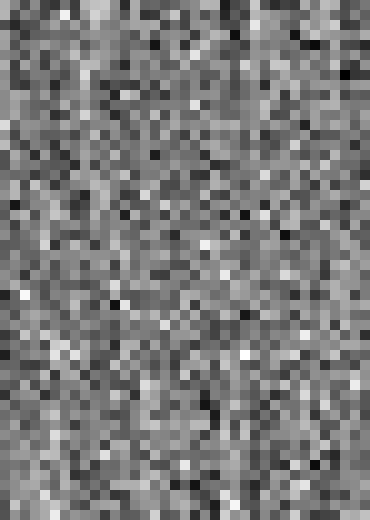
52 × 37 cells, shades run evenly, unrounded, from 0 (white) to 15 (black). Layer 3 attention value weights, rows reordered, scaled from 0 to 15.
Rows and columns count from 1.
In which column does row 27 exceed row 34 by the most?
31
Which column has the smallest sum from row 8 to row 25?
30
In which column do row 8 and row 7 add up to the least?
9
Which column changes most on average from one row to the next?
21
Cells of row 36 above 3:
33
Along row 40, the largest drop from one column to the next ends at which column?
15
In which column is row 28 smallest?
23
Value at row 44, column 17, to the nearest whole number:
7
